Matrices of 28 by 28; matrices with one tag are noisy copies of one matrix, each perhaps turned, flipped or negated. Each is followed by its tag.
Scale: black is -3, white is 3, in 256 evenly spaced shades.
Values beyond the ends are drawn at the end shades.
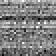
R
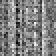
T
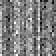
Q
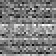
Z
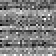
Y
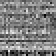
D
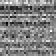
D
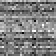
Z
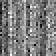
Y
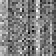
R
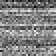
Y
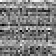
Y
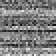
Y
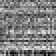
D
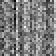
Q
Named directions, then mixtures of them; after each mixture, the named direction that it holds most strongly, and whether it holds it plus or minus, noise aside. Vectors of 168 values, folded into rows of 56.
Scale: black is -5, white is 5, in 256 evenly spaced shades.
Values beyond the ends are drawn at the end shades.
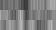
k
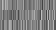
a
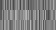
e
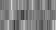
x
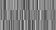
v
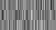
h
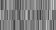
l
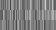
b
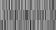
e, minus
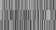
e, minus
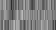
x, minus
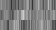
x, minus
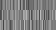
e, plus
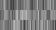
x, minus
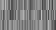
a, plus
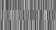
v, minus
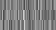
v, plus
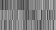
a, minus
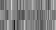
x, plus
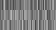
v, minus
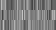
v, minus
